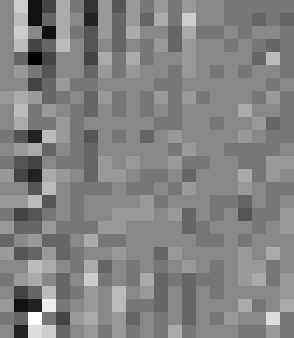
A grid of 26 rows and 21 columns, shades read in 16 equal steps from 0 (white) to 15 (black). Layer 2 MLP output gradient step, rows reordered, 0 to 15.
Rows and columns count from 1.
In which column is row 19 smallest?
7
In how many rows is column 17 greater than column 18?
9
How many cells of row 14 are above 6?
14
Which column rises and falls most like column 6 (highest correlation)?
20
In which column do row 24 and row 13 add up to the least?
4
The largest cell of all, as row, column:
5, 3
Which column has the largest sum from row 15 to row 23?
2
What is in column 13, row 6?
8
